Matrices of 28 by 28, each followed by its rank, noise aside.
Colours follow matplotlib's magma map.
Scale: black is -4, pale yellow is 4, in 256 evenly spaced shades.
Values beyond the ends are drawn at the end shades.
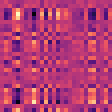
one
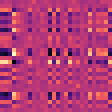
one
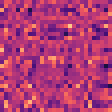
four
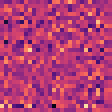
four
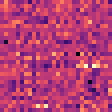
six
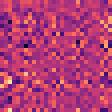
four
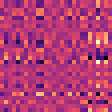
two
